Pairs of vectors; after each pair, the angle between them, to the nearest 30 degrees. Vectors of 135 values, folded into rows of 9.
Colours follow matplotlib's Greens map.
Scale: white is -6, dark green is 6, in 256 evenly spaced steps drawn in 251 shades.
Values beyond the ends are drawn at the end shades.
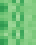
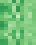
30 degrees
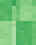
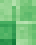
150 degrees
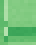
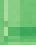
30 degrees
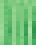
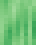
30 degrees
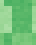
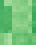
150 degrees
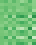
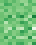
30 degrees
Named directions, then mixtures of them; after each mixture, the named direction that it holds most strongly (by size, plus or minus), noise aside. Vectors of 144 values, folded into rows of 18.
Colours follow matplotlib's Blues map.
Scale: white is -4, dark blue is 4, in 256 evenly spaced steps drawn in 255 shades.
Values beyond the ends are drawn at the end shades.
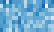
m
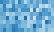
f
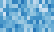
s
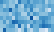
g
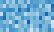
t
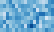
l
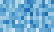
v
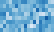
l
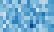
l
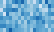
s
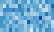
t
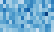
v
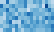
m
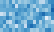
l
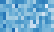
l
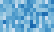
v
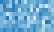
f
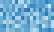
t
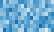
g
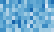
m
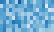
m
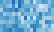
f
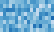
t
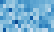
g
